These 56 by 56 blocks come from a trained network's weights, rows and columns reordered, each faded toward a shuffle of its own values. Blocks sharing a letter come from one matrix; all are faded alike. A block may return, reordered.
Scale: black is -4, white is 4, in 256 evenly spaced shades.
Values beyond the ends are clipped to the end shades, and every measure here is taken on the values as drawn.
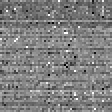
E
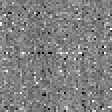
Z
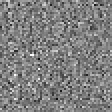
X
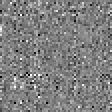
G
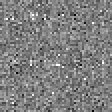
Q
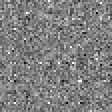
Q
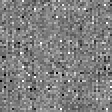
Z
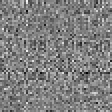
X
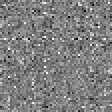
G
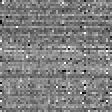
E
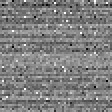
E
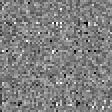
Q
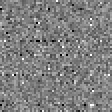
Q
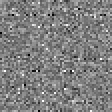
Q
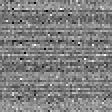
E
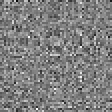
X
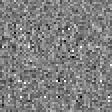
Q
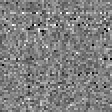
Q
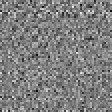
X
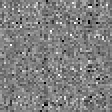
Z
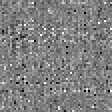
Z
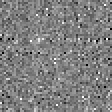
Z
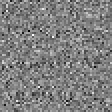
X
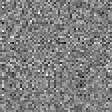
X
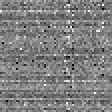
E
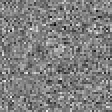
X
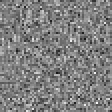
X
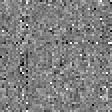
G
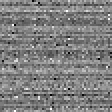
E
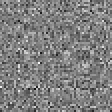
X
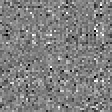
G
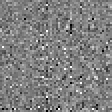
G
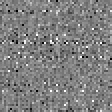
Z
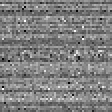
E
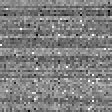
E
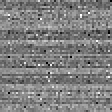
E
